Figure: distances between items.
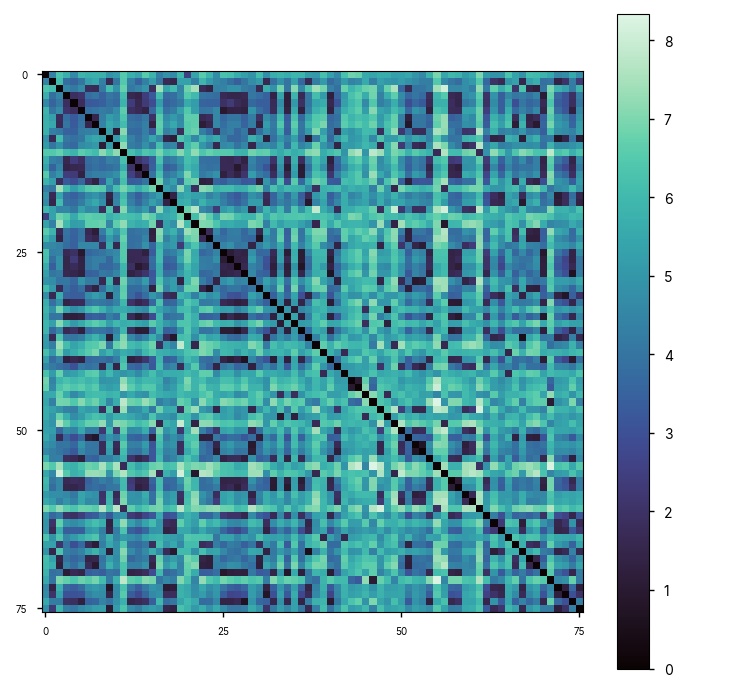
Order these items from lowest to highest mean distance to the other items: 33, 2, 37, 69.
37, 69, 2, 33
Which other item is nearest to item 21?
56
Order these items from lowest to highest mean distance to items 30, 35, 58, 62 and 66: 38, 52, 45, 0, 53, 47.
53, 52, 45, 47, 0, 38
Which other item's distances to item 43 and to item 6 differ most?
44
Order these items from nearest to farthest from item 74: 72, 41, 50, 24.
72, 41, 24, 50
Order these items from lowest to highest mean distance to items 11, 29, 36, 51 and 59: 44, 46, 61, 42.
42, 61, 44, 46
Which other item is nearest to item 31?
73
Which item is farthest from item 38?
19
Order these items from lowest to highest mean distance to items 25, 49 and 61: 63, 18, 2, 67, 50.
18, 67, 63, 2, 50
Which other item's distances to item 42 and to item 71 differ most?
46
